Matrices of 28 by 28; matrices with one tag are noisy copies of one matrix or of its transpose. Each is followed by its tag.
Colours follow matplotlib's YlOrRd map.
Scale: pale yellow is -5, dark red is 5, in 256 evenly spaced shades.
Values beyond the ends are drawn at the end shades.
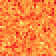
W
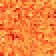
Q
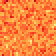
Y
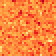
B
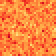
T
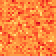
B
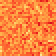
B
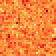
T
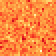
B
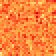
Q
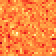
T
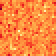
Y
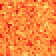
Y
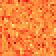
T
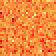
B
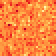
Y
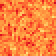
Y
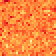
Y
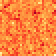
Q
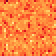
Y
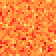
B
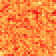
Q
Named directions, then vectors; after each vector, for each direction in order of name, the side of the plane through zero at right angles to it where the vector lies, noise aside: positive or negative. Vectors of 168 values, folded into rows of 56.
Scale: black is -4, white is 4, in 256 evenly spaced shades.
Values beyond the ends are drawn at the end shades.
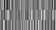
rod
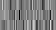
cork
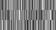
negative, negative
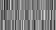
negative, positive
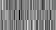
positive, positive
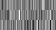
negative, negative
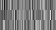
negative, positive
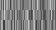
positive, negative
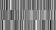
negative, positive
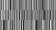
positive, negative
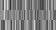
positive, negative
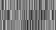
negative, negative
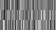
negative, positive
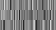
positive, negative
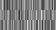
positive, positive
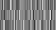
negative, positive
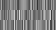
negative, positive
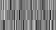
positive, negative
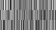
positive, negative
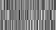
positive, positive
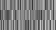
negative, negative
